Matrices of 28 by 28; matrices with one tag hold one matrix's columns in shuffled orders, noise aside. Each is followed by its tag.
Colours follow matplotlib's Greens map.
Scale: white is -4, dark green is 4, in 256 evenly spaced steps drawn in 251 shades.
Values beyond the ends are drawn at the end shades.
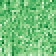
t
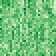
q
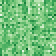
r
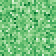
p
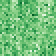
r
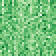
r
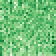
t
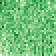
t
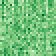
r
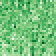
t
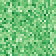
p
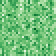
r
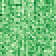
r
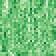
q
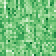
q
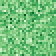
p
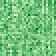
r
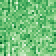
t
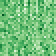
r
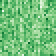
q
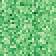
p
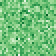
p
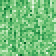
q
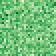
p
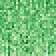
t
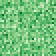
p
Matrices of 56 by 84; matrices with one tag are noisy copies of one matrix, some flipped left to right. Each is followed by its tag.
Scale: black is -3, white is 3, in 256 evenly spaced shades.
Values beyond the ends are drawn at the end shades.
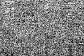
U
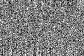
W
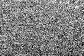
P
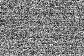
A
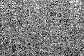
U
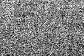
U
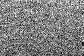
P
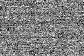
A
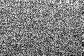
P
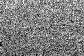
P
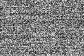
A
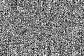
W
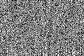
W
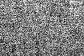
U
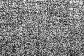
U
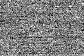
A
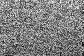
P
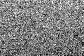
P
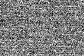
A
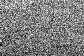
P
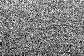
P
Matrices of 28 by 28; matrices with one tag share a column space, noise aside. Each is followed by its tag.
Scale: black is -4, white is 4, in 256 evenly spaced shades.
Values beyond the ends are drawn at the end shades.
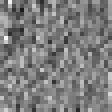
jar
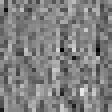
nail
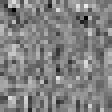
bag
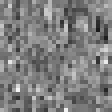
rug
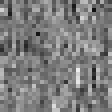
nail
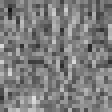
rug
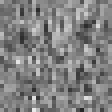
rug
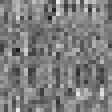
nail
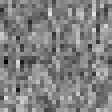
rug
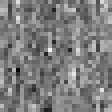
nail
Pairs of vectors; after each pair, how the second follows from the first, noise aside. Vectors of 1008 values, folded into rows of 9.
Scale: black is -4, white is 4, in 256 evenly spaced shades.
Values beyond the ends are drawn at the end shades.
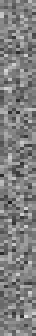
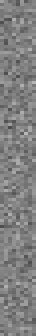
reversed, negated, shrunk.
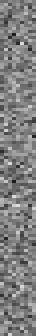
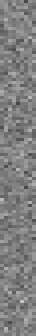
reversed, negated, shrunk.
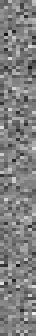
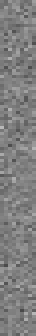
shrunk.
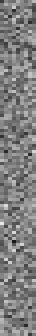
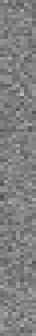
reversed, negated, shrunk.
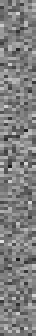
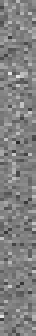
wrapped around, negated, partly zeroed.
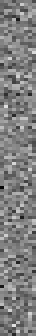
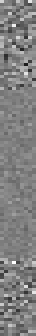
wrapped around, negated, partly zeroed.
